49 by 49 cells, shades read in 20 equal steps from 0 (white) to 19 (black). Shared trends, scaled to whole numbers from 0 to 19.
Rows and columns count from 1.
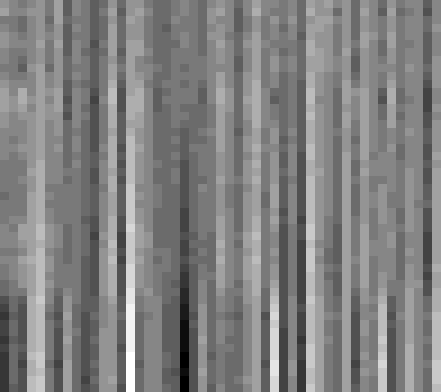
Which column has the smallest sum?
15
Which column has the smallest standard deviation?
47
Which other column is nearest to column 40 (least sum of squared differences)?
30
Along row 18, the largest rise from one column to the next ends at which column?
14
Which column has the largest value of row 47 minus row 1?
21
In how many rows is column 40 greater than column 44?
37
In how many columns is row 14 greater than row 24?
16
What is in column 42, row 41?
10
